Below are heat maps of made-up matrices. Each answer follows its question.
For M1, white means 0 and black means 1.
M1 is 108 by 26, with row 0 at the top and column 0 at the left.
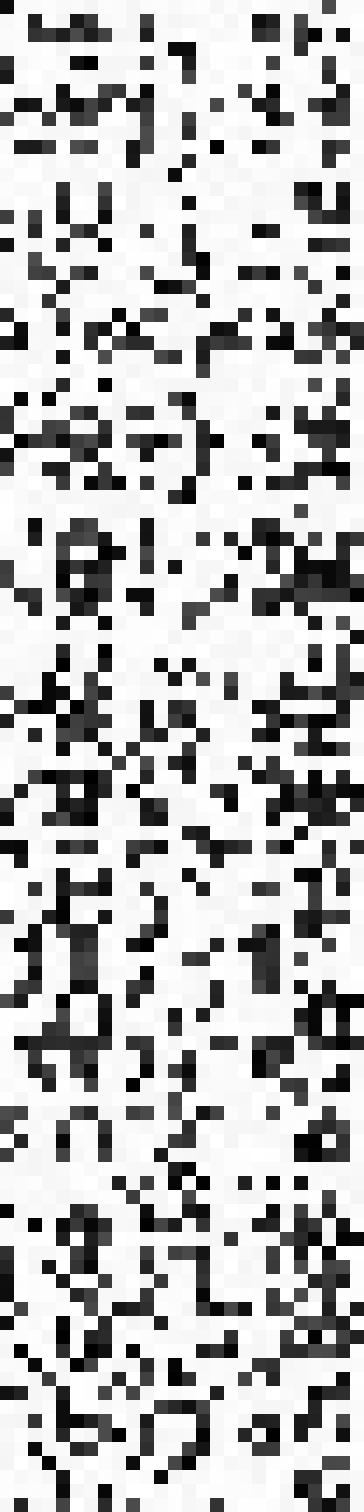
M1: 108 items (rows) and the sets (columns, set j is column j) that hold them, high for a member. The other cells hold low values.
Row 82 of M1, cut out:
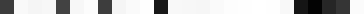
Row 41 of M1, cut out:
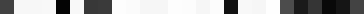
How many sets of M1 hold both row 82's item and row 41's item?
7
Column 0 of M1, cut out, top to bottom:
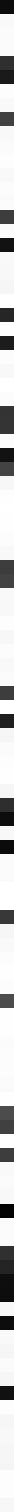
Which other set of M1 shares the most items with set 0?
23
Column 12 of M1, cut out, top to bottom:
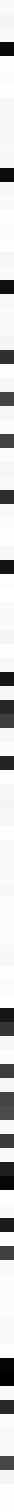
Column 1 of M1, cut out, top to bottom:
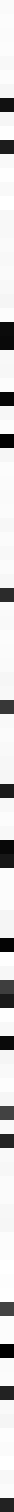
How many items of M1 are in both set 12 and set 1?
5
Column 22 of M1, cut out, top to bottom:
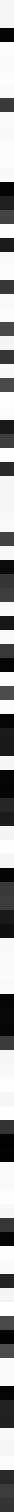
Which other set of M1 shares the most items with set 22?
4
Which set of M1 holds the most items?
24
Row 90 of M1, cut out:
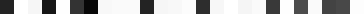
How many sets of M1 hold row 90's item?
10
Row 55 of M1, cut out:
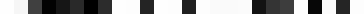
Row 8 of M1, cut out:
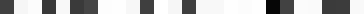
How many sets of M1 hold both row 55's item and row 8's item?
8
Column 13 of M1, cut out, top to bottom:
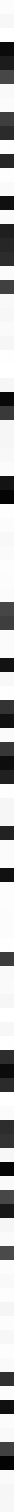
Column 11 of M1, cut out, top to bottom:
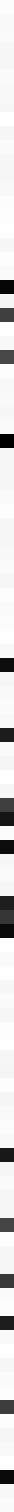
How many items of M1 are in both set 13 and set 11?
3
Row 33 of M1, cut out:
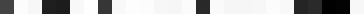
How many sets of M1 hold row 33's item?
9
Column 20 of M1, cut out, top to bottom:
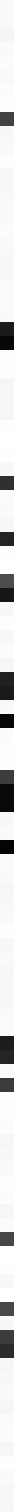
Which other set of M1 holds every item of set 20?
6
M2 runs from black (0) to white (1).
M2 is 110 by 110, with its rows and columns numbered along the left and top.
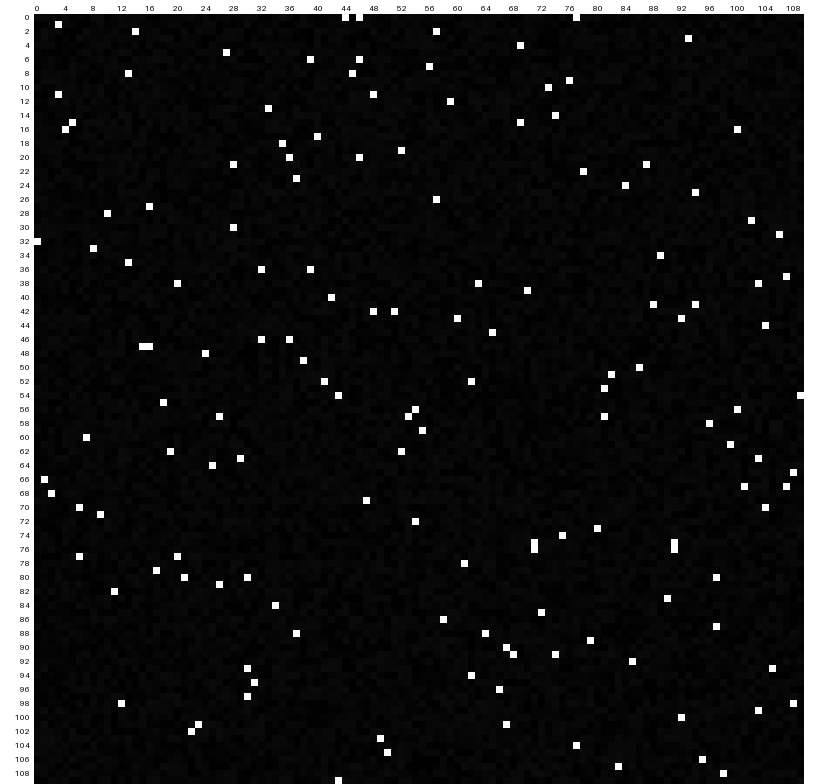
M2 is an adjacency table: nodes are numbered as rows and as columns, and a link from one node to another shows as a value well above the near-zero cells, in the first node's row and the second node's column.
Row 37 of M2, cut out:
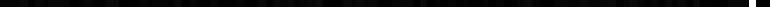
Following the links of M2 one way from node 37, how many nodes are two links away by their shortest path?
1
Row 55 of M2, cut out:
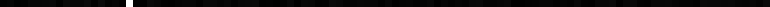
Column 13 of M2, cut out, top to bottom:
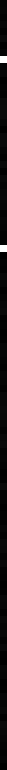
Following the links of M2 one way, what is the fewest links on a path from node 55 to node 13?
3
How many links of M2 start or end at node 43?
4
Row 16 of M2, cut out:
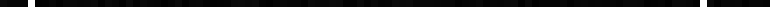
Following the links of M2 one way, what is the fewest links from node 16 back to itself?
4
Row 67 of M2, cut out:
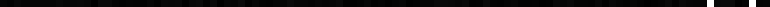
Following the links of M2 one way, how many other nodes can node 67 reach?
6
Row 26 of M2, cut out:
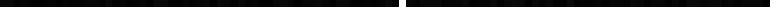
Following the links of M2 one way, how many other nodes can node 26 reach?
3
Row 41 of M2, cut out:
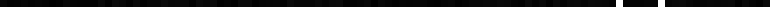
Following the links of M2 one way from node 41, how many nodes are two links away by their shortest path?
3
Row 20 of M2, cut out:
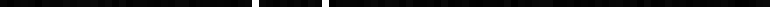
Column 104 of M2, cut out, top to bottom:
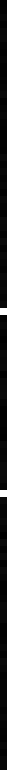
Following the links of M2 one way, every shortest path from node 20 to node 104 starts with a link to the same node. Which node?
node 36
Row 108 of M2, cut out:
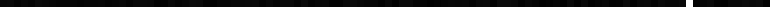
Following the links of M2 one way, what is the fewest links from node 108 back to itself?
2
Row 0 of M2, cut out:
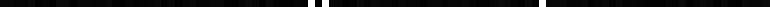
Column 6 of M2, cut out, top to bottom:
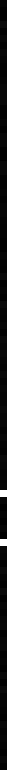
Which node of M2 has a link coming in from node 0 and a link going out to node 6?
node 77
